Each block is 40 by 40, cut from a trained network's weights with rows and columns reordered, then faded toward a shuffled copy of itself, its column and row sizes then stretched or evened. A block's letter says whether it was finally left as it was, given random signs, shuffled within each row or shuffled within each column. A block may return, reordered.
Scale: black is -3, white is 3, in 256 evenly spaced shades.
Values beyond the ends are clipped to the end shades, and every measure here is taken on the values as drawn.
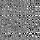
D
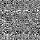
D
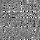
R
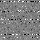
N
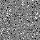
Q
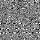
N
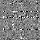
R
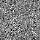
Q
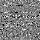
N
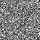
Q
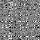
R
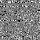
N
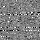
N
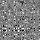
R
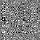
D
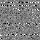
N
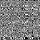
D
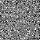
R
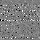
N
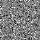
Q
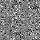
Q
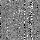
Q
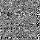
R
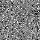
Q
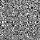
R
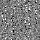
Q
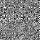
R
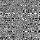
D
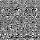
D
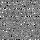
N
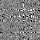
R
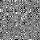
D
